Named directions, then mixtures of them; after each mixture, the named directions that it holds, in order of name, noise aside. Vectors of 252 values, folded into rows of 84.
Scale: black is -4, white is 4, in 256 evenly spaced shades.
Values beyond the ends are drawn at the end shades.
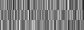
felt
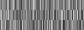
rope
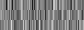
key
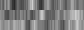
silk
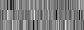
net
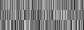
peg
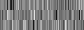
net.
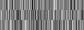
key, peg, rope.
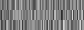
rope.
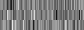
net, peg.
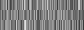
felt, net, peg.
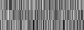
net, rope.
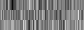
key, net, silk.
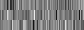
net.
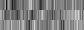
key, silk.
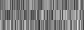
peg, silk.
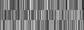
felt, peg, silk.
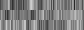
peg, silk.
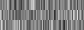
felt, rope, silk.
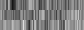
key, net, silk.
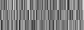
felt.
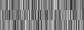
felt, key, peg.
